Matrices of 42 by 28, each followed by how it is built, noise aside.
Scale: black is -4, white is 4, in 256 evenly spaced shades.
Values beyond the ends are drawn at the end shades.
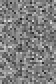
repeating rows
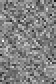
Toeplitz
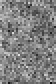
smooth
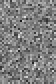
noise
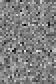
uneven rows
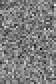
noise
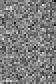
repeating rows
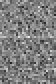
repeating columns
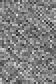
Toeplitz
